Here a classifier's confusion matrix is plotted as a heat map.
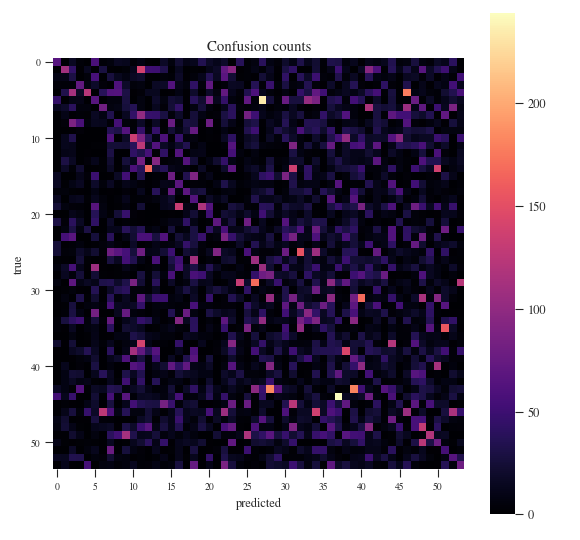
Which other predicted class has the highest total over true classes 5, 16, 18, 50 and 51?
27
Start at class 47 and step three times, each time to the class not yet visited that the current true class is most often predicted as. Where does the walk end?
11
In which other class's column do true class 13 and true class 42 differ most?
17
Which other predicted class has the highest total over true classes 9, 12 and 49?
25
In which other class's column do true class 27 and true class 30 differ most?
5
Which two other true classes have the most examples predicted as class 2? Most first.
4, 8
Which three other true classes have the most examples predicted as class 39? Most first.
43, 34, 31
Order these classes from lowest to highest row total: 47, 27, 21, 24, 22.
24, 21, 47, 27, 22
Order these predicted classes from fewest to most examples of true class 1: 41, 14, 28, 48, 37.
28, 14, 37, 48, 41
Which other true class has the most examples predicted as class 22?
46
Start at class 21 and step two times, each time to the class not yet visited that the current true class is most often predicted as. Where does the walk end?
32
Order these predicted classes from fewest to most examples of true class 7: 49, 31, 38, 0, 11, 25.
0, 31, 49, 38, 25, 11
